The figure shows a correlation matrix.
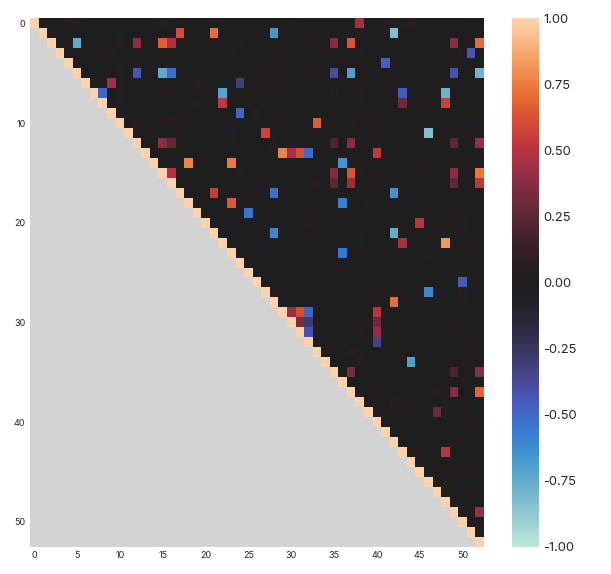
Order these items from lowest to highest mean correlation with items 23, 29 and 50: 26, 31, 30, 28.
26, 28, 30, 31
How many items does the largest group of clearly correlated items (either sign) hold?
9
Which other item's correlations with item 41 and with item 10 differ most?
33
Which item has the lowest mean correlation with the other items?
5
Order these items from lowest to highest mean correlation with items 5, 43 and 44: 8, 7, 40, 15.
15, 7, 40, 8
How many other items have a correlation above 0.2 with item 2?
7
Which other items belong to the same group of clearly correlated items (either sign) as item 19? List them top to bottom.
25
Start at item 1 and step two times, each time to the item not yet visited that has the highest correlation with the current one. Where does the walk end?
17
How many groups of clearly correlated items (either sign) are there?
16
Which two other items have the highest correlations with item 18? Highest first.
14, 23
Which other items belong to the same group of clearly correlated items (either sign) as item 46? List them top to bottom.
11, 27
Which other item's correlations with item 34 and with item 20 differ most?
44
